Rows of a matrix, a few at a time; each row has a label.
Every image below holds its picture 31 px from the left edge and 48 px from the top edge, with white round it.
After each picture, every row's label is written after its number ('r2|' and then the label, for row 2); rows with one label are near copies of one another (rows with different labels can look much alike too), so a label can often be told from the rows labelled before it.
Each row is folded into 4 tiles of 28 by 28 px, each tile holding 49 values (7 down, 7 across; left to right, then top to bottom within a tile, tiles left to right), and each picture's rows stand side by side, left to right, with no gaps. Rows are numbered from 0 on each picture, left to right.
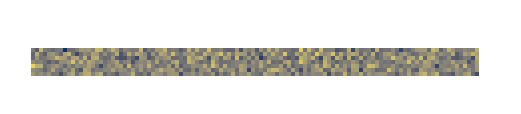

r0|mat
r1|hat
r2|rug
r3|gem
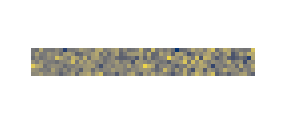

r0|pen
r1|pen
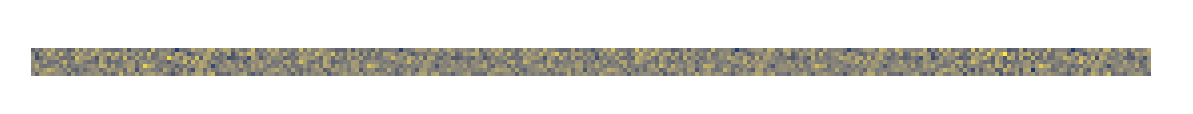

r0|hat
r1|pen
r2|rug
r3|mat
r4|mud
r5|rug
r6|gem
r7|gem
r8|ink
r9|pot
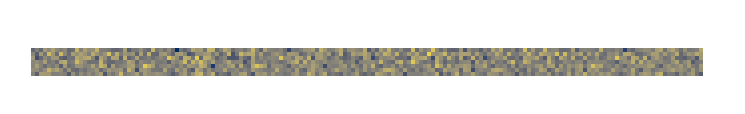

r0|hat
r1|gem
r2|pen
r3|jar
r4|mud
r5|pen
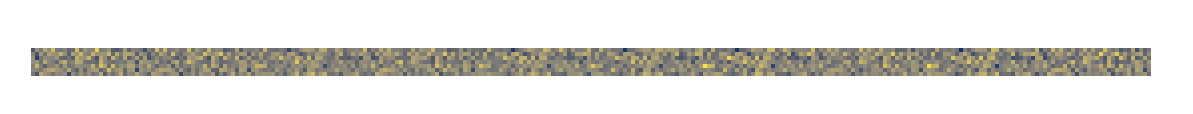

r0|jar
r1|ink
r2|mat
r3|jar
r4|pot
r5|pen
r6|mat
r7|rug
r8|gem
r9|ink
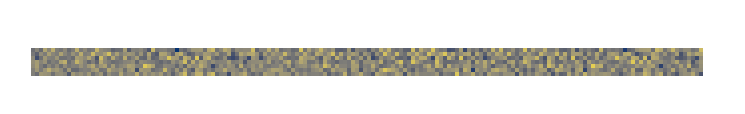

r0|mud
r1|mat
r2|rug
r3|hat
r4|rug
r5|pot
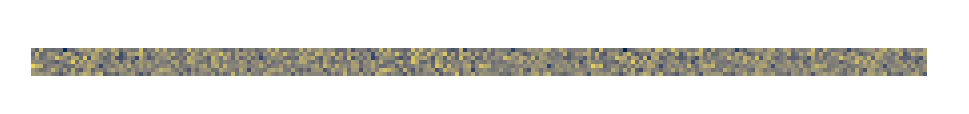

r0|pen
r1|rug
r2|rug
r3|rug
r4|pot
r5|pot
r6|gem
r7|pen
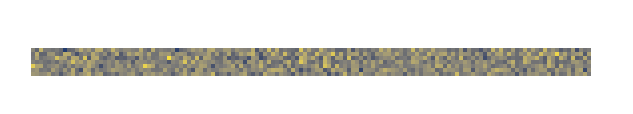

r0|mat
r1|pen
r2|rug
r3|rug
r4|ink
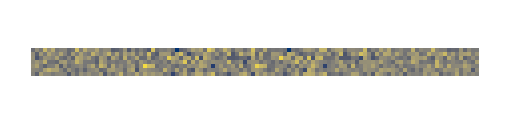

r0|rug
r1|pot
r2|mat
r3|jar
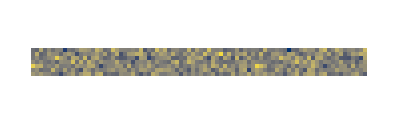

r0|gem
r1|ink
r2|mat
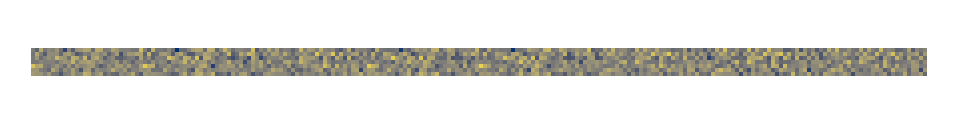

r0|gem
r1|gem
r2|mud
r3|mat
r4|mat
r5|ink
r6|ink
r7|ink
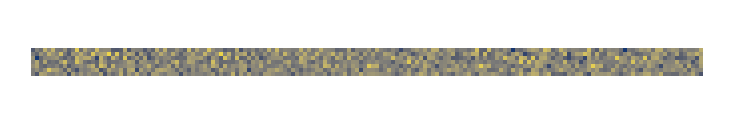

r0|mud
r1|ink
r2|rug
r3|pen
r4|gem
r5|gem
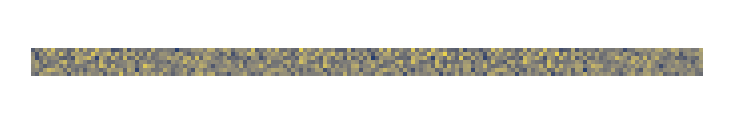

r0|hat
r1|mat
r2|rug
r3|ink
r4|jar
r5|mat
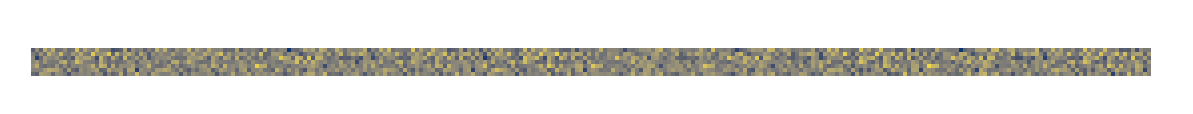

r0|mud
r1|ink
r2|gem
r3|rug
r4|jar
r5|pen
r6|pot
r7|rug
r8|mat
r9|rug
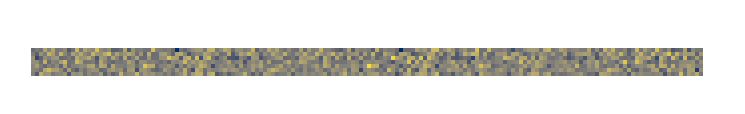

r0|hat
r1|mat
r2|hat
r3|pen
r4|pot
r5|mud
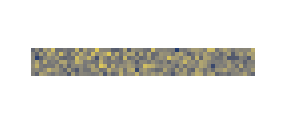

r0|mud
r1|mat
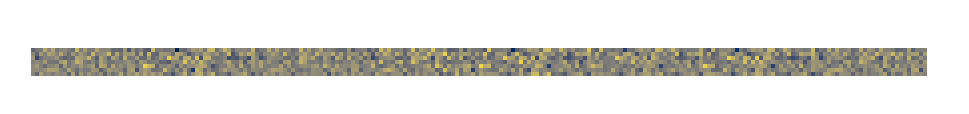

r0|rug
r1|mat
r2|rug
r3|jar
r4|pot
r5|pot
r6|gem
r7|ink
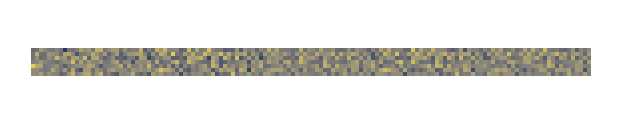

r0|pen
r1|hat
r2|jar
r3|hat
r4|hat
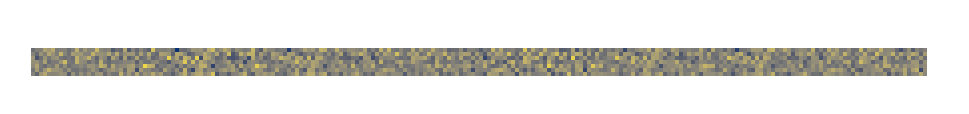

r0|hat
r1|pen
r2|mat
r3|jar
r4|rug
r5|gem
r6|mat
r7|mud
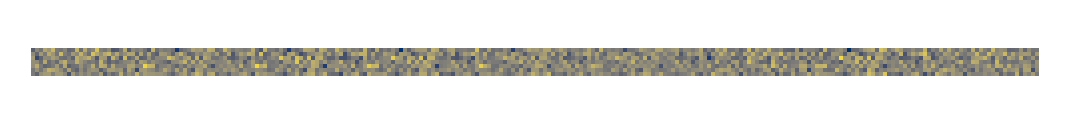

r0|hat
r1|pot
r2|gem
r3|gem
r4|pen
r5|pot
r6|jar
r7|gem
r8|ink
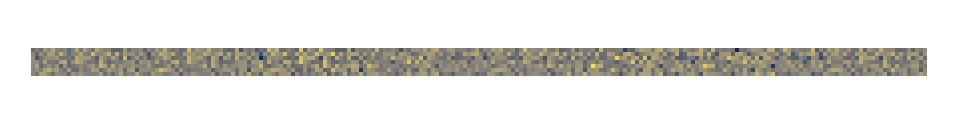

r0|mud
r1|hat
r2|jar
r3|pen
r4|rug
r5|pen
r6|pot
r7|jar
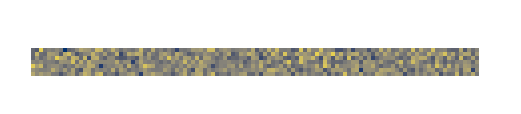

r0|pot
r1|mat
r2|hat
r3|ink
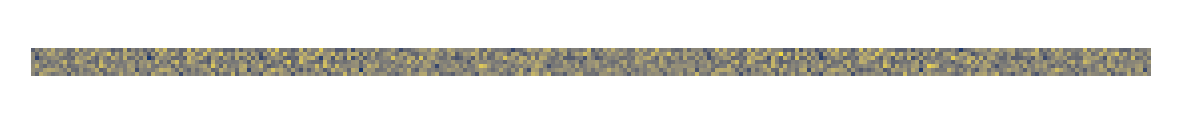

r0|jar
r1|jar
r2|hat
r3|gem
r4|mat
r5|mud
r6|ink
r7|hat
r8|pen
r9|mud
